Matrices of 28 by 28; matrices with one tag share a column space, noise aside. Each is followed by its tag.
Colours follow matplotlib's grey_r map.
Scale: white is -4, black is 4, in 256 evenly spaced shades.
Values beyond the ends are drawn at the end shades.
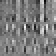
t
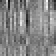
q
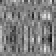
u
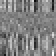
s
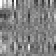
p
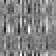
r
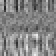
s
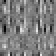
r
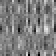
r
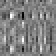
u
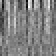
q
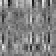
p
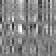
t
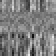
s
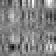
p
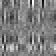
p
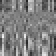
s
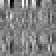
p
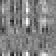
r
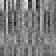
q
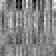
q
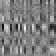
t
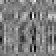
u
